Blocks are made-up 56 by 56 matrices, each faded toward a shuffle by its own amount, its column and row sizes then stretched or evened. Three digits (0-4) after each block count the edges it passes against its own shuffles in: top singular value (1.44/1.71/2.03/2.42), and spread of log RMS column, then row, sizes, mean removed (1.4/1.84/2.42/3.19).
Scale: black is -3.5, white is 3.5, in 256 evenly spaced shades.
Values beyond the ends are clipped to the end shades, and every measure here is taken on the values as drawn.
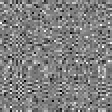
4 2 0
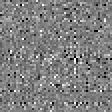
2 1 2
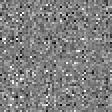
1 2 2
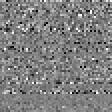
0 0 4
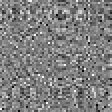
3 0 1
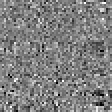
2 1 2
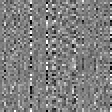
4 4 0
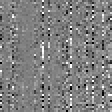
3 4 1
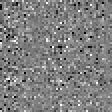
0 2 2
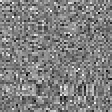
3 0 0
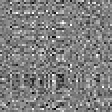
4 2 2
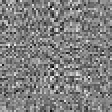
3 2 1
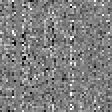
1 3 0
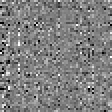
1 3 1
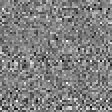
3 0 2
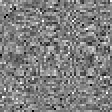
3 0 0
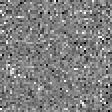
1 1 0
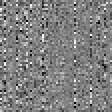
0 4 0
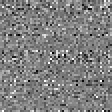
1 0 3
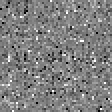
1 0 0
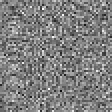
3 1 0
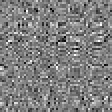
3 0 2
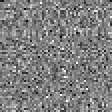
3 0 0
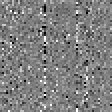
2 3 0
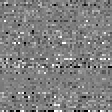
1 0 4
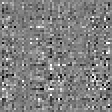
2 3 3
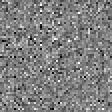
0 1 1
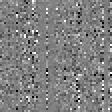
0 4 1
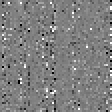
0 3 0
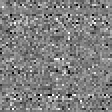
0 1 3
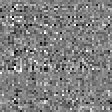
2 2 3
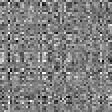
4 3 3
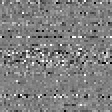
0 0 4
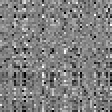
4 3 1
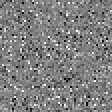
0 0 1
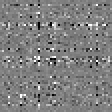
2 2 4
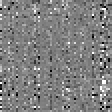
1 4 1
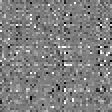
3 2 2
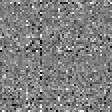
1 2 2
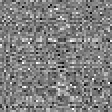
3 0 1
